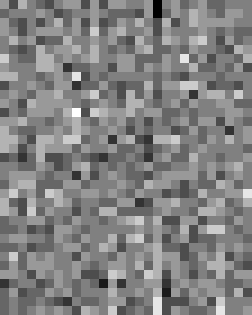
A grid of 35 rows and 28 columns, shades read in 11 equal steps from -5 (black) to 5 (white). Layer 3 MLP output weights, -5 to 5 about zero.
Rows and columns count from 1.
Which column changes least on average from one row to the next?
18
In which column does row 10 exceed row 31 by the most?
22
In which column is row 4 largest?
11
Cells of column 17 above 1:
4
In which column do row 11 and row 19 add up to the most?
27
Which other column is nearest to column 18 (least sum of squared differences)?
25
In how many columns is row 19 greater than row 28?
13
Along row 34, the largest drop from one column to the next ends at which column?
19
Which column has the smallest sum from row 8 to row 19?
3
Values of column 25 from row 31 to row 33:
2 0 1
